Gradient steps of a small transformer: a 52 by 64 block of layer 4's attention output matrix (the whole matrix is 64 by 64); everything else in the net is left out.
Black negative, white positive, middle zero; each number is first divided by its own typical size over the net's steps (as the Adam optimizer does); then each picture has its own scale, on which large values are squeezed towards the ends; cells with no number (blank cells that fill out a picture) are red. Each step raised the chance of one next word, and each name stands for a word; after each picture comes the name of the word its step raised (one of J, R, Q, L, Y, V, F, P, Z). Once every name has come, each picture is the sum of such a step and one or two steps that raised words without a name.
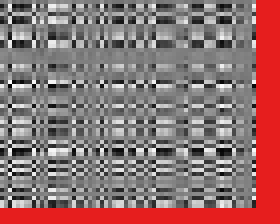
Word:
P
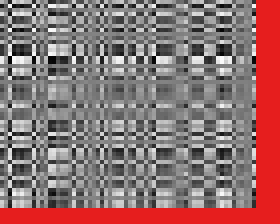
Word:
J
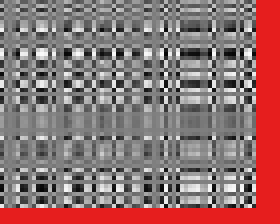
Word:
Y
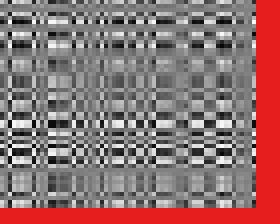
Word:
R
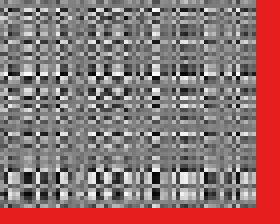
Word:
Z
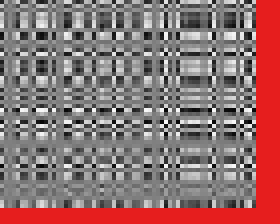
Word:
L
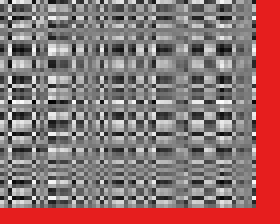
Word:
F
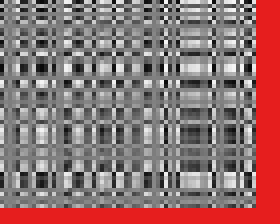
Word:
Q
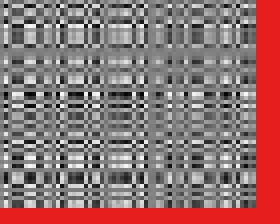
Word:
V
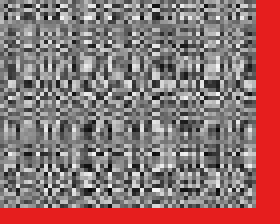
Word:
Q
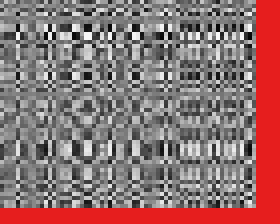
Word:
L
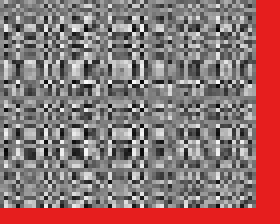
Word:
P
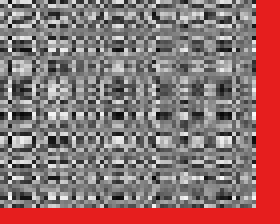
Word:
F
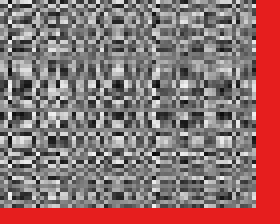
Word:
R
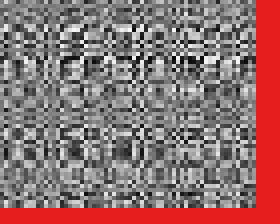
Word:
J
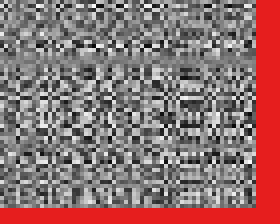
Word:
R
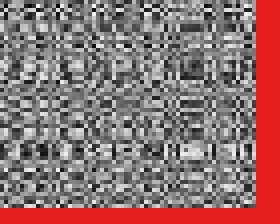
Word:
P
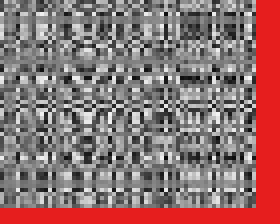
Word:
V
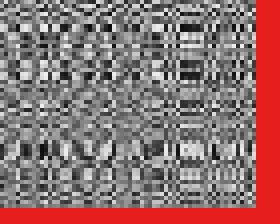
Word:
V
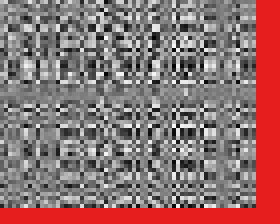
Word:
P
